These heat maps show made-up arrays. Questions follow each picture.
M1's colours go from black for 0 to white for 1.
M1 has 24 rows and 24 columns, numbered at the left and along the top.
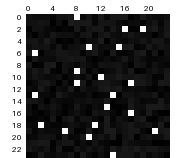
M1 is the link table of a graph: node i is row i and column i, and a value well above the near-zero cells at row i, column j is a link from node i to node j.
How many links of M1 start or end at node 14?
2
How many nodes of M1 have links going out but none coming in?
6
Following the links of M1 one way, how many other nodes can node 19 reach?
3
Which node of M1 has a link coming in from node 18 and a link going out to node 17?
node 11
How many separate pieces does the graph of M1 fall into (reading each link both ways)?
5
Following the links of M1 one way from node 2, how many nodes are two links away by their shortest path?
3
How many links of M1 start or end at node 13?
3
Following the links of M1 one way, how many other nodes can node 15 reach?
3
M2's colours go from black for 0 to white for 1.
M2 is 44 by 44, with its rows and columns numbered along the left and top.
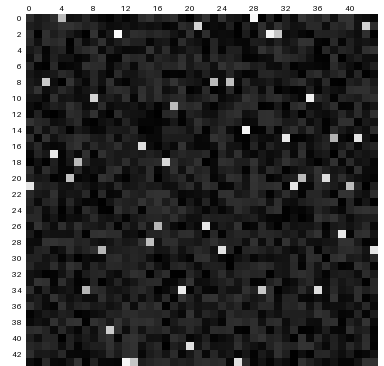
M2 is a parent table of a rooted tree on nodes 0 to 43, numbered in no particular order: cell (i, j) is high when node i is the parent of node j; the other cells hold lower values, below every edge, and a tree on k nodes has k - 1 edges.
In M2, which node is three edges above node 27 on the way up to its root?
26
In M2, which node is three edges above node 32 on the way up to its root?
0
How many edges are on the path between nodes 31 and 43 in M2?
9
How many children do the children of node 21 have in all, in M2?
2
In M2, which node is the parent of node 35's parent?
39
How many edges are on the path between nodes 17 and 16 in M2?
9
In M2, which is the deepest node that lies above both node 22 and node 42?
1
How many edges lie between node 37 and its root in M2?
7
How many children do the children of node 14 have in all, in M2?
1
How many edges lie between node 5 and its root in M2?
7
